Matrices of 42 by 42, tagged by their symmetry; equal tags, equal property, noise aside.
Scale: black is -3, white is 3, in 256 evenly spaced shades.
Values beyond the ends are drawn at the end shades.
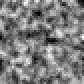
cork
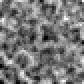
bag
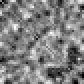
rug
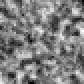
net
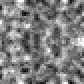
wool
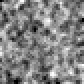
cork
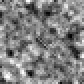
bag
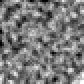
rug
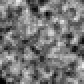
bag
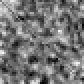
cork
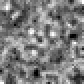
rug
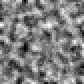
net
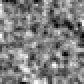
net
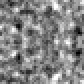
wool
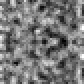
wool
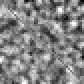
bag
